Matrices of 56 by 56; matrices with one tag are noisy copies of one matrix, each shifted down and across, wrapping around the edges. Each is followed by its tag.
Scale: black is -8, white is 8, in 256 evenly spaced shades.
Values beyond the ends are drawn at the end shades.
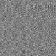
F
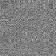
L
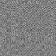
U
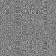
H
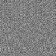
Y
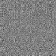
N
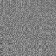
N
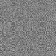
H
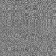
N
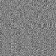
Y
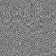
U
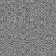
U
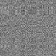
L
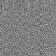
U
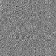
Y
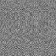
U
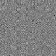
U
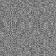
F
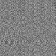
Y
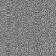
H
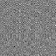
U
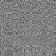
L
